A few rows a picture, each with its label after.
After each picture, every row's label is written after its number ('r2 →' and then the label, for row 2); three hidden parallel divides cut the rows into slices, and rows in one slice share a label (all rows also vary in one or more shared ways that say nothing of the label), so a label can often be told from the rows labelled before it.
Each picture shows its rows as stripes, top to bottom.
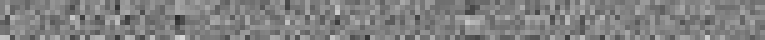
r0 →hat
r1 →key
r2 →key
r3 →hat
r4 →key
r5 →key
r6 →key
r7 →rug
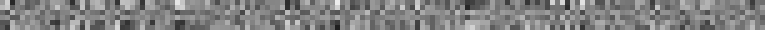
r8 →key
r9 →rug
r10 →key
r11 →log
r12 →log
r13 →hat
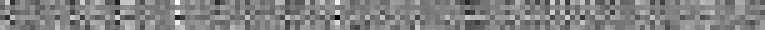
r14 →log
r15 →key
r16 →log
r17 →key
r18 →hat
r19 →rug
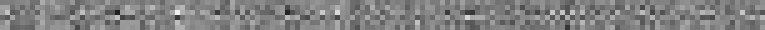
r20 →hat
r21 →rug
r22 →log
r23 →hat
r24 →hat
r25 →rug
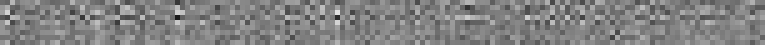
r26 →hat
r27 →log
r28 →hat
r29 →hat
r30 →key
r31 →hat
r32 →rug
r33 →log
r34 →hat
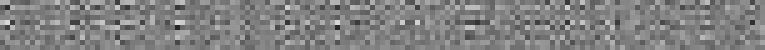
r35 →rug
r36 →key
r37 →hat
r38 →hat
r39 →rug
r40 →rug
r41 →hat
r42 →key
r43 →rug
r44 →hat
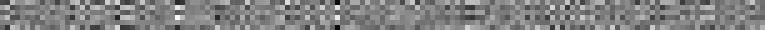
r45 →log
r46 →key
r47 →key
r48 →log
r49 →key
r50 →rug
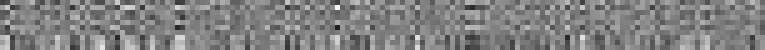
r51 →log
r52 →key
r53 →key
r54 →log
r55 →key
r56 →key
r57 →log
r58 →rug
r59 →rug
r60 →rug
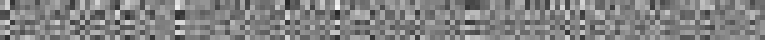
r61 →key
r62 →log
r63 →log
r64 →log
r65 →rug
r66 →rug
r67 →rug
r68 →log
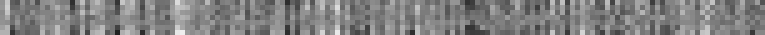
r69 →log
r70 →hat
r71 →key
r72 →rug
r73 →hat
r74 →hat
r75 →rug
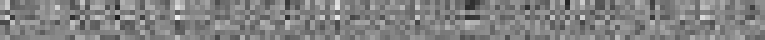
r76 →key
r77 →hat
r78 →hat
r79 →hat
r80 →key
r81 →rug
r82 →key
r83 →log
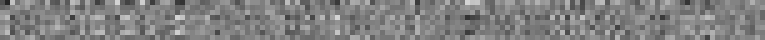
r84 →log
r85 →hat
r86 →hat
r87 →key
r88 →key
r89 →rug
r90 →key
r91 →log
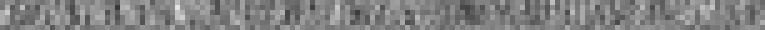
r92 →log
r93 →log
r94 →hat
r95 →rug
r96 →rug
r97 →key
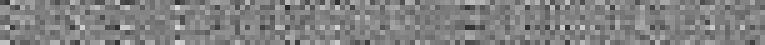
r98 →key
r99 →log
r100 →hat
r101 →log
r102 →log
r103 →log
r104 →key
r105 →hat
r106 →rug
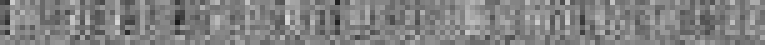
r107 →hat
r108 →key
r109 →log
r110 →key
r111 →key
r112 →rug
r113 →key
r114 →rug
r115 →key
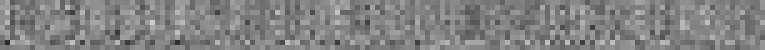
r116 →hat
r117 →rug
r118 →log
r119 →hat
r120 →rug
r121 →rug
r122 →key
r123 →log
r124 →hat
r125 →hat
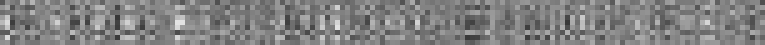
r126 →log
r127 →hat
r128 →log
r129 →hat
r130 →rug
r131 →key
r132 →key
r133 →key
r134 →key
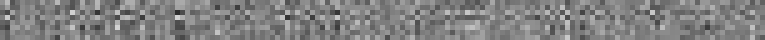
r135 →hat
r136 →log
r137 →key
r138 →key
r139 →log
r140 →key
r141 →hat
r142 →log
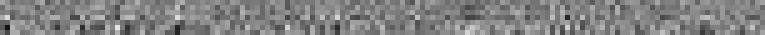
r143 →rug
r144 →log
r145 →log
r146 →hat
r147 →log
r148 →key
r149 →rug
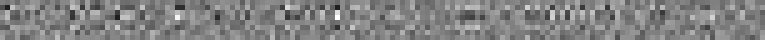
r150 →key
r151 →key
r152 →log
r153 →log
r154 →log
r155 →key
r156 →rug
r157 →rug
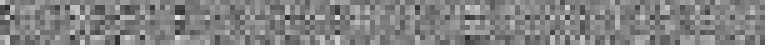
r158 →rug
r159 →log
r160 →log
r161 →log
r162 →log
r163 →log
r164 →hat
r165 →key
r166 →key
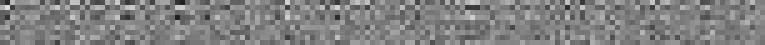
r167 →log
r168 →rug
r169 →key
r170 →hat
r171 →log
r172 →rug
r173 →log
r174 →key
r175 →log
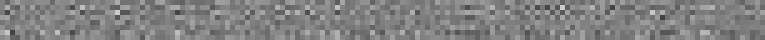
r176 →hat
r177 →log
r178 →hat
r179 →key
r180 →key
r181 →hat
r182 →hat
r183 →key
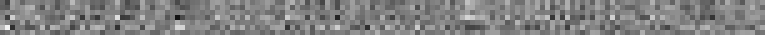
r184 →hat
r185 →log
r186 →hat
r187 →rug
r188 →key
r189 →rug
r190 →log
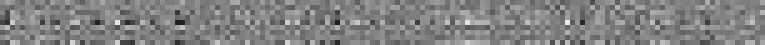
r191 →rug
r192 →log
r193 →rug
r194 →key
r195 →log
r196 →hat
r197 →log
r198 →hat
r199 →hat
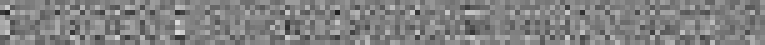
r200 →hat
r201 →hat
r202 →log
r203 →key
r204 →key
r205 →rug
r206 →hat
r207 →key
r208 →log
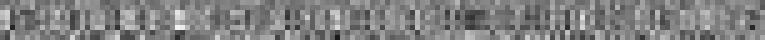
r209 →log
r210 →log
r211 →rug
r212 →hat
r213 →key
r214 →rug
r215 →key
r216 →rug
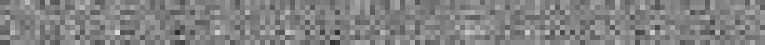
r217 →log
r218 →log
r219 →hat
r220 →hat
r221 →rug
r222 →log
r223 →rug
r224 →hat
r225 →log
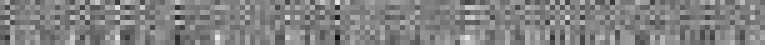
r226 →log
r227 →hat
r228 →key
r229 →key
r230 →key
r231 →log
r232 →rug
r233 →rug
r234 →rug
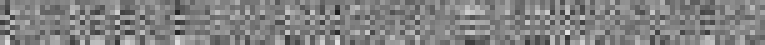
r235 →rug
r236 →key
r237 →rug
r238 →hat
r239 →hat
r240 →key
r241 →log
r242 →key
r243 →key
